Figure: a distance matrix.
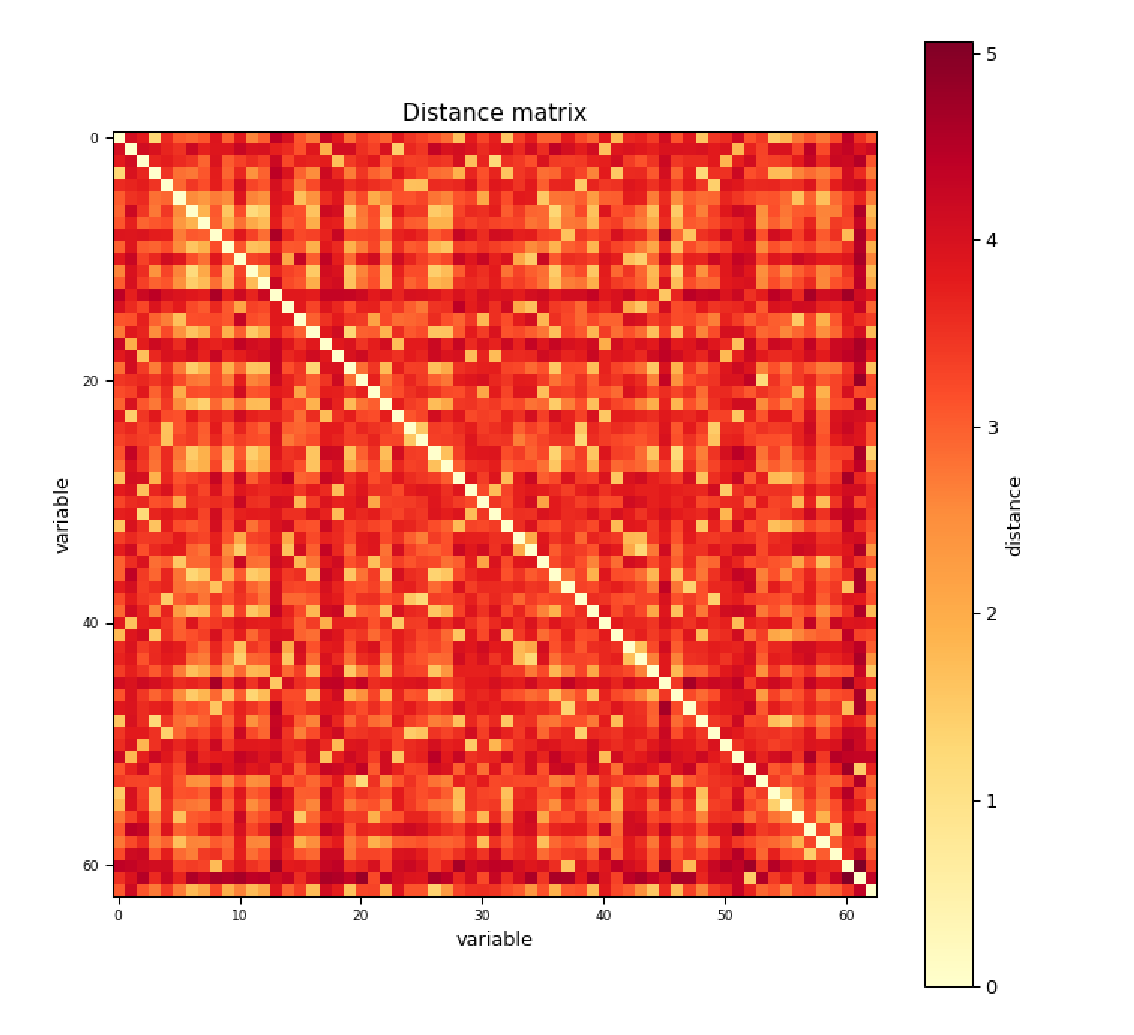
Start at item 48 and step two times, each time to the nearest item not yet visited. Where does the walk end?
0
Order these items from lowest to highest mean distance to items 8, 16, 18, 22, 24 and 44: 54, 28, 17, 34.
34, 54, 28, 17
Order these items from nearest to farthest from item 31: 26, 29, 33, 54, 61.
29, 54, 33, 26, 61
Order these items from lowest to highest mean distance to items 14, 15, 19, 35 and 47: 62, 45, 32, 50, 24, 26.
62, 26, 24, 32, 50, 45
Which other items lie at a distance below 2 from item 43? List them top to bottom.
10, 14, 33, 34, 42
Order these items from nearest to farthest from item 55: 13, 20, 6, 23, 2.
6, 20, 2, 23, 13
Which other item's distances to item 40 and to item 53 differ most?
20
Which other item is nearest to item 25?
38
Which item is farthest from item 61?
60
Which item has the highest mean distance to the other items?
61
